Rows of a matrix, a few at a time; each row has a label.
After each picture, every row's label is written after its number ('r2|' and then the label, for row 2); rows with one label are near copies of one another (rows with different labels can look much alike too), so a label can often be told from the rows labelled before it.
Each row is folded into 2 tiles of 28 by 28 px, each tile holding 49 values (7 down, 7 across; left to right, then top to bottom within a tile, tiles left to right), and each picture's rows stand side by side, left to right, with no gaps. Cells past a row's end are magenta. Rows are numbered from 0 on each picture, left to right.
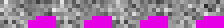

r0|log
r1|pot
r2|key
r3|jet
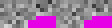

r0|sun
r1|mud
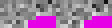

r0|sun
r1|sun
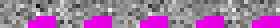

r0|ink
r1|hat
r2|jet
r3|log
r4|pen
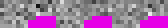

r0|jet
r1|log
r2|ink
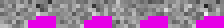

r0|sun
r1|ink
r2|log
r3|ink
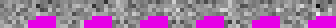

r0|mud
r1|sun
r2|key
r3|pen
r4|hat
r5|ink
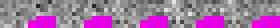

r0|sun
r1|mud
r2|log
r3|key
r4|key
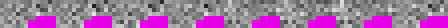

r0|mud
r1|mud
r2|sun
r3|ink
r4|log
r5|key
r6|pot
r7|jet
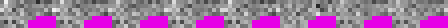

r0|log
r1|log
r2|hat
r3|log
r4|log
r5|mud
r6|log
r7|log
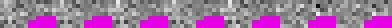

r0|key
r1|pot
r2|pot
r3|log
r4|pot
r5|ink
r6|ink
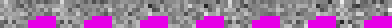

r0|key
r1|log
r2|mud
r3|ink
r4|pot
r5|sun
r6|hat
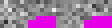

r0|pen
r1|jet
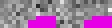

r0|mud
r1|hat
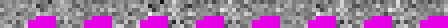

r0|sun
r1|key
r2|sun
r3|hat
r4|pen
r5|ink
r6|hat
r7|pot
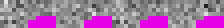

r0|pot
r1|ink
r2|key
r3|mud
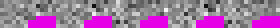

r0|jet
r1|ink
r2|hat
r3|mud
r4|pen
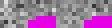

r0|hat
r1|mud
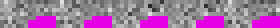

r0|key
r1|pot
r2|mud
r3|mud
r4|log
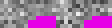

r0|pen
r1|key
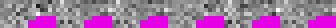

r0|mud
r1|log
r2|log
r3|jet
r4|hat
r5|log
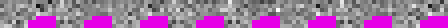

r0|sun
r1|pot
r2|mud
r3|pen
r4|log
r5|ink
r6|pot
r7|jet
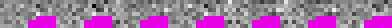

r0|ink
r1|mud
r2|hat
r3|ink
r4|log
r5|log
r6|sun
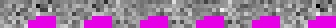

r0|mud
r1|sun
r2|log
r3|log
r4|hat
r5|mud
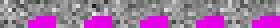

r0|pen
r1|ink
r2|hat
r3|hat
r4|pot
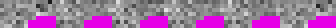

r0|sun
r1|pen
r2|log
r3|pen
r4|pot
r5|sun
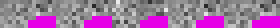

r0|mud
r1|mud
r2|log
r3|mud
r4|sun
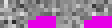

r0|pot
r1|jet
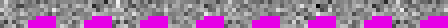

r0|hat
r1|sun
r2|pot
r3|ink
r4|pen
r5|jet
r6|sun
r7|pen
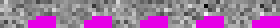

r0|log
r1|ink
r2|log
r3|jet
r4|mud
